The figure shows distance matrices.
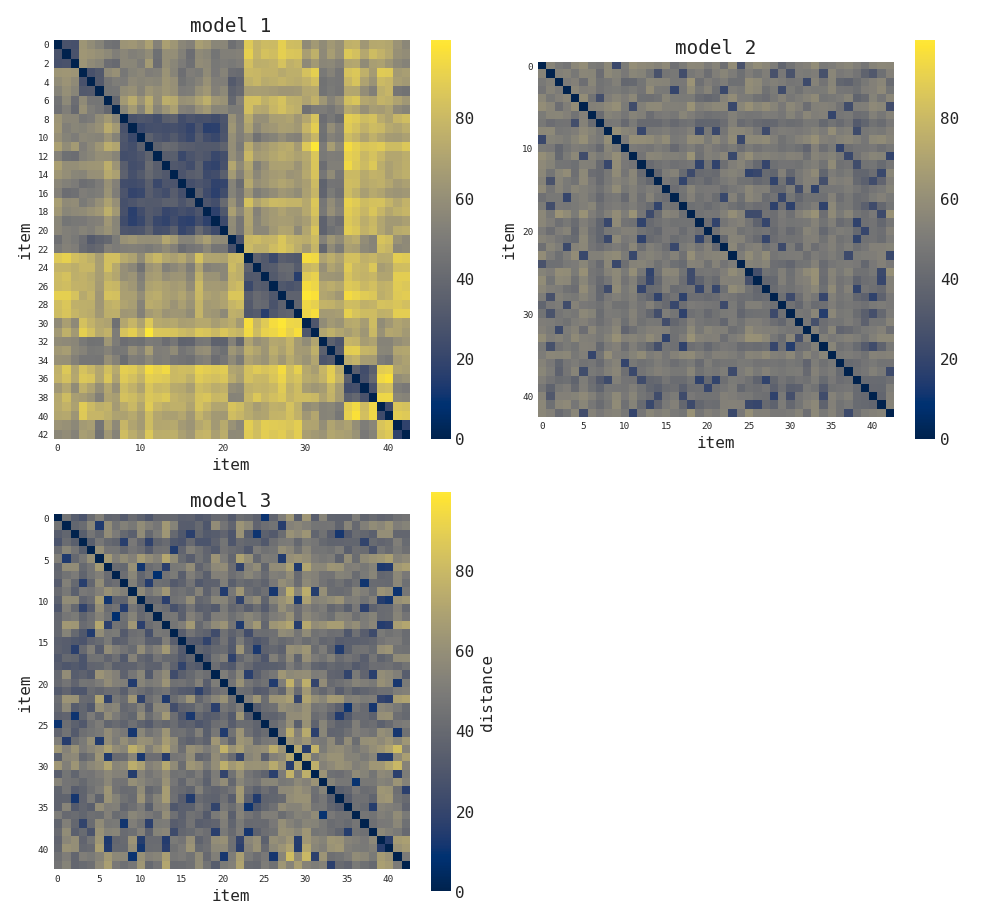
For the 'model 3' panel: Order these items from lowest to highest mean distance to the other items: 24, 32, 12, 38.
24, 38, 12, 32
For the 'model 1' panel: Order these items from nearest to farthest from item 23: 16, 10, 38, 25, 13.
25, 10, 16, 13, 38
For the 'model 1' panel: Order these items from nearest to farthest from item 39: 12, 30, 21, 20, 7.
30, 7, 20, 12, 21
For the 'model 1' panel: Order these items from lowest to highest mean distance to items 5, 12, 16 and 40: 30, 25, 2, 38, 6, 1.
2, 1, 6, 25, 30, 38
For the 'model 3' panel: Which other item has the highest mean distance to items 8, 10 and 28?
41
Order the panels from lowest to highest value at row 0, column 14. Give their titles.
model 3, model 2, model 1
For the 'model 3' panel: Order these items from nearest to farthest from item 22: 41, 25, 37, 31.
25, 37, 31, 41
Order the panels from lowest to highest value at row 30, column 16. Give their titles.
model 2, model 3, model 1
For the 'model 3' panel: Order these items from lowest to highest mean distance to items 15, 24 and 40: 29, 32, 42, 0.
0, 29, 32, 42
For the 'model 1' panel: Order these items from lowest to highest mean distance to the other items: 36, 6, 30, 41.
6, 41, 30, 36
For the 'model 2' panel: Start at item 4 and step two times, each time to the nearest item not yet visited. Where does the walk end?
38
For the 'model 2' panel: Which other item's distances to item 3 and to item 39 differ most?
20
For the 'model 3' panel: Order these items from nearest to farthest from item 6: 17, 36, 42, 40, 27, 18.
40, 17, 18, 36, 27, 42
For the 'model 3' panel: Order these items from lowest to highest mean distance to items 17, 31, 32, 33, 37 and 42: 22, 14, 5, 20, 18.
18, 14, 20, 5, 22
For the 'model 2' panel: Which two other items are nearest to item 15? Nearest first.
33, 31
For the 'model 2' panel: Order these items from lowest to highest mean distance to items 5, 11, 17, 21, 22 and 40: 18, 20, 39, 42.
42, 39, 20, 18
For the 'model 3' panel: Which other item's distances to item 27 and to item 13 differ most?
5
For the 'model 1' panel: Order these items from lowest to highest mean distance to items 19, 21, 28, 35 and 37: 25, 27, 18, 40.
18, 25, 27, 40
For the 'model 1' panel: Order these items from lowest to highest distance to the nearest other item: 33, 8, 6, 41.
41, 8, 33, 6
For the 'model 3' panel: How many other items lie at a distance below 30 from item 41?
4
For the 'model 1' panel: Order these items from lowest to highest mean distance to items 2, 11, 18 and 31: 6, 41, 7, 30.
7, 30, 6, 41
